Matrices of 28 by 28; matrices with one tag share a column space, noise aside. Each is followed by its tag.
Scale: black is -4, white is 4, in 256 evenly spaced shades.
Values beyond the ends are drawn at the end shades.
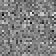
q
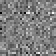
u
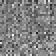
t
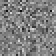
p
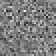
p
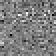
q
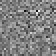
p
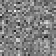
p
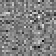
q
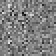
q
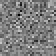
q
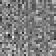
t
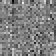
t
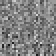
t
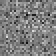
q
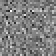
p
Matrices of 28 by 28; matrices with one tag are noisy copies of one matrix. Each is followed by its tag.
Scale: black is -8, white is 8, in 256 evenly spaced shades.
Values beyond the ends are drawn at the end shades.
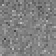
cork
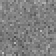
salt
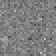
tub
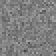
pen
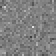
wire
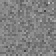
pen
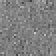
salt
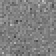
salt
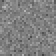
wire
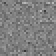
pen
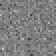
tub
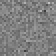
pen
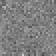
wire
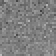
cork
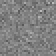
pen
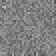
wire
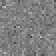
wire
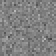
tub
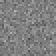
tub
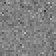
pen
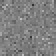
wire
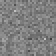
tub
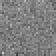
salt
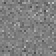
pen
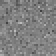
cork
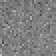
cork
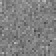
salt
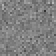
pen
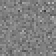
pen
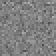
pen
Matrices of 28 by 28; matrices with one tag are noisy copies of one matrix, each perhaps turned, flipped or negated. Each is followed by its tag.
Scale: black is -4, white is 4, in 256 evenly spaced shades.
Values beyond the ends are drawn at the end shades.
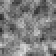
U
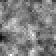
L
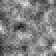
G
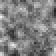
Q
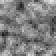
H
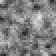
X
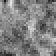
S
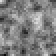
X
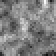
S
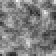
Q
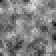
U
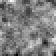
Q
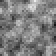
U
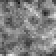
Q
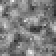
G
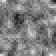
X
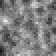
H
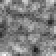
H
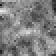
S
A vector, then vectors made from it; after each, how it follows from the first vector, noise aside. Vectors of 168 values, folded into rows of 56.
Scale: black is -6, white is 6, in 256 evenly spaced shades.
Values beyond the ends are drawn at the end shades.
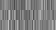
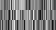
negated, scaled up.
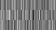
sign-scrambled.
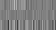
negated, partly zeroed.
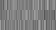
wrapped around, shrunk.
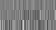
wrapped around, partly zeroed.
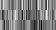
reversed, scaled up.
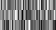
reversed, scaled up.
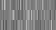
wrapped around, partly zeroed.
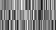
negated, scaled up.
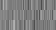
reversed, partly zeroed.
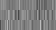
wrapped around, partly zeroed.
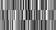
reversed, scaled up.
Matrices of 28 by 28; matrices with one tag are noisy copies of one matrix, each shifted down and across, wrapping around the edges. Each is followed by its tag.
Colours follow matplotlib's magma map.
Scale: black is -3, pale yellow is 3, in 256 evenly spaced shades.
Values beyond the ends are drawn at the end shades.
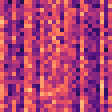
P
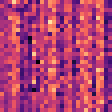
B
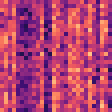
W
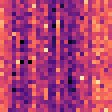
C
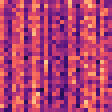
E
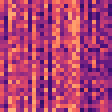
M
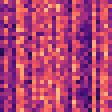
P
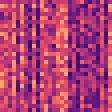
M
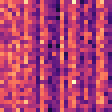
P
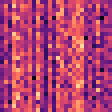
M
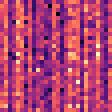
E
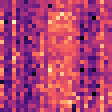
C
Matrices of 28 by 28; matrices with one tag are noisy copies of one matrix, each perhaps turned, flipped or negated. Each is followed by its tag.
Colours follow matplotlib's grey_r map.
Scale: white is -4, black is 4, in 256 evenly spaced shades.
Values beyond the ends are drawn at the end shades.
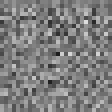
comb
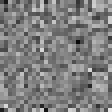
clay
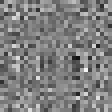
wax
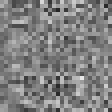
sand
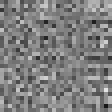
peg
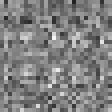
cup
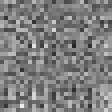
peg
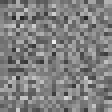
comb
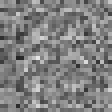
cup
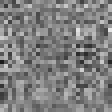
sand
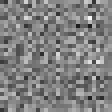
comb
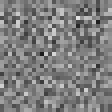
comb
